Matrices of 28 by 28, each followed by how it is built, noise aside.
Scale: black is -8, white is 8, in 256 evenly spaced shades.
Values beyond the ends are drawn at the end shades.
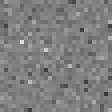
sparse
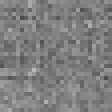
blocks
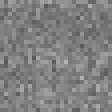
blocks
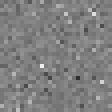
sparse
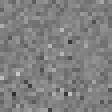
sparse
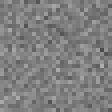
noise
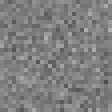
noise
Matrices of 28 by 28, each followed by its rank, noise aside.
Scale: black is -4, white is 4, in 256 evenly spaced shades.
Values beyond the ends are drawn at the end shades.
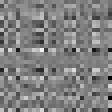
two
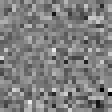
six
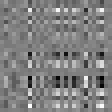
one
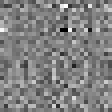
four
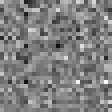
six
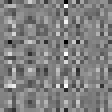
two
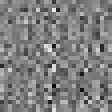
four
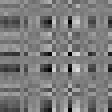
one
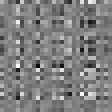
two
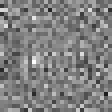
six
